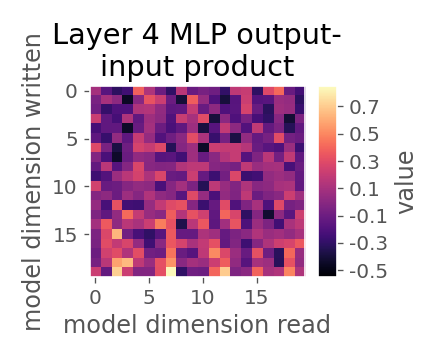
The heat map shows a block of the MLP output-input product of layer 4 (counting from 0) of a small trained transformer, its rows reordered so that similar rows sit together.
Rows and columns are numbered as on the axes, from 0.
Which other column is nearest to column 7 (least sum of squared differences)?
2
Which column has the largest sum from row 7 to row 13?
9
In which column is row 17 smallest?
17
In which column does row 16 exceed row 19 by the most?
8
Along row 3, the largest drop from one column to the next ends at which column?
11
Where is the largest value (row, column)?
19, 7
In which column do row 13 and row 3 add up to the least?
16
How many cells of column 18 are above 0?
13
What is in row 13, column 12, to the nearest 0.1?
0.4
